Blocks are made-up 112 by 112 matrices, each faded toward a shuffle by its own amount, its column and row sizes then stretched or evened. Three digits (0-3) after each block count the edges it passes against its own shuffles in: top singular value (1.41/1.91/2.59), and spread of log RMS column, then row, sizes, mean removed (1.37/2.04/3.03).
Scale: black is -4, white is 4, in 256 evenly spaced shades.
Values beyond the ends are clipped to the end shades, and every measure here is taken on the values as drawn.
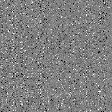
2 2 0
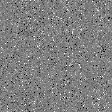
0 2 0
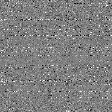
0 1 3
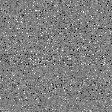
1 0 2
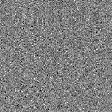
2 1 0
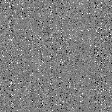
0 2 1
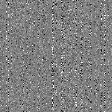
0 3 0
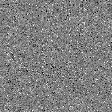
1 1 0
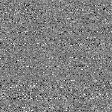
0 0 3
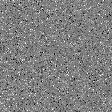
1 0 0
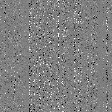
0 3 0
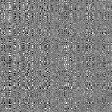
3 3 2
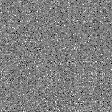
2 0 1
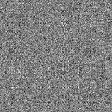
2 1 1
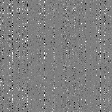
2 3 1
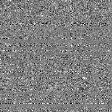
1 2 3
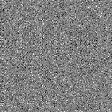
2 1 0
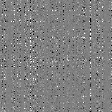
1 3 2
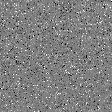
1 0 0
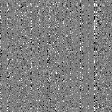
2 3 1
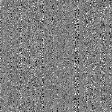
1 3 1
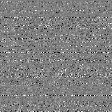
2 0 3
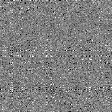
2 1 2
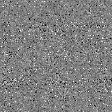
1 1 2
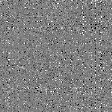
1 2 2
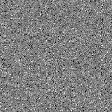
2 1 0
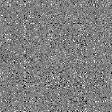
2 2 2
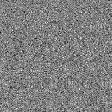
2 0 1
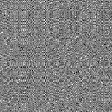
3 2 1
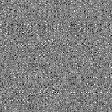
3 0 2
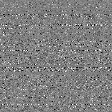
1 0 3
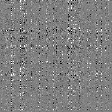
1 3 2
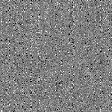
2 2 0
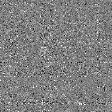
0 2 2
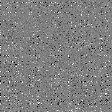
0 2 2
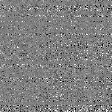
1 2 3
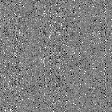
2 2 0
